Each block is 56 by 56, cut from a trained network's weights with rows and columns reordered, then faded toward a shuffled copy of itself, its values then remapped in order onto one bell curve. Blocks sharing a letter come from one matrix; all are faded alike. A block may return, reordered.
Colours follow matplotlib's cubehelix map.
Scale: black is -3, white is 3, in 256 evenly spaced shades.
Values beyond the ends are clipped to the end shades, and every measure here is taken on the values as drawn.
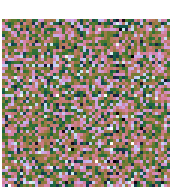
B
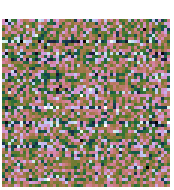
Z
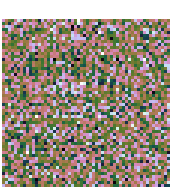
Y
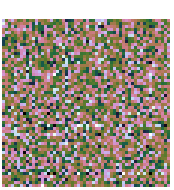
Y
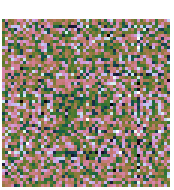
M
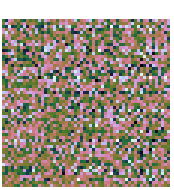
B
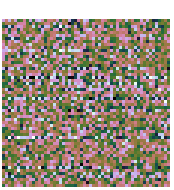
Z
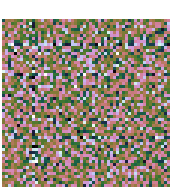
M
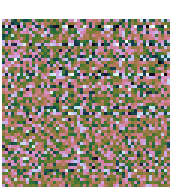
Z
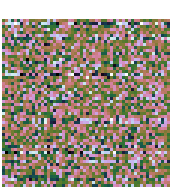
Z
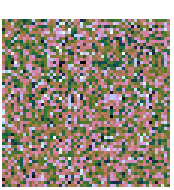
Y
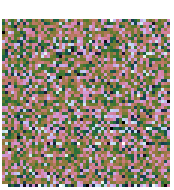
B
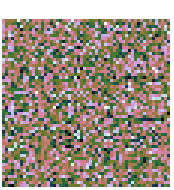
Y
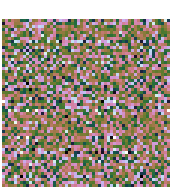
B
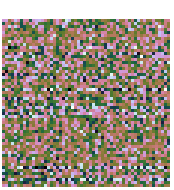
Z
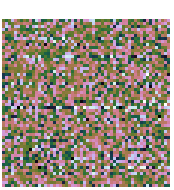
B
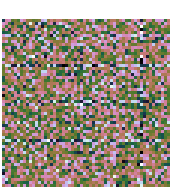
M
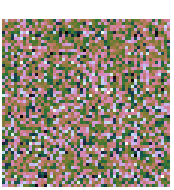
B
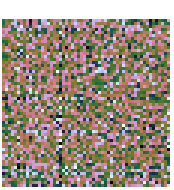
M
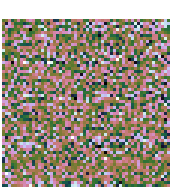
B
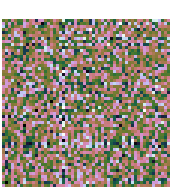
M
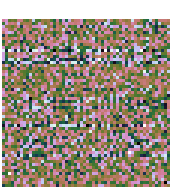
Z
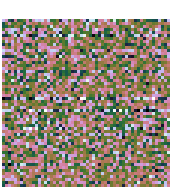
Z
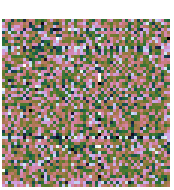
M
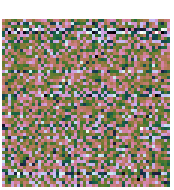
Z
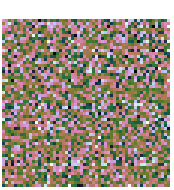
B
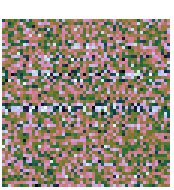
Z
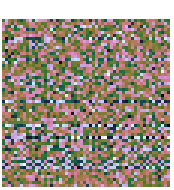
Z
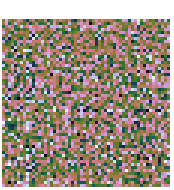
Y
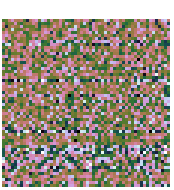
Z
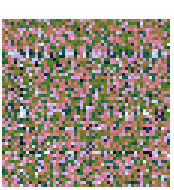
M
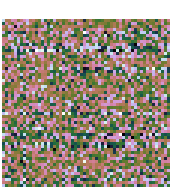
Z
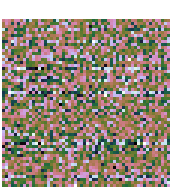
Z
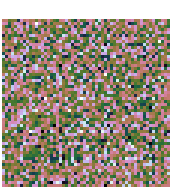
B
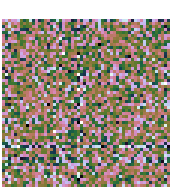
M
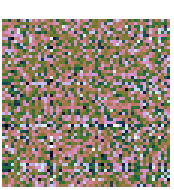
M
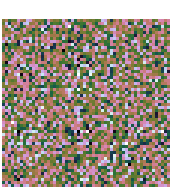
Y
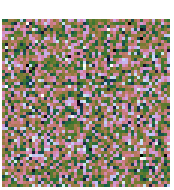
Y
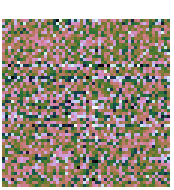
Z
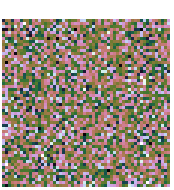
Y
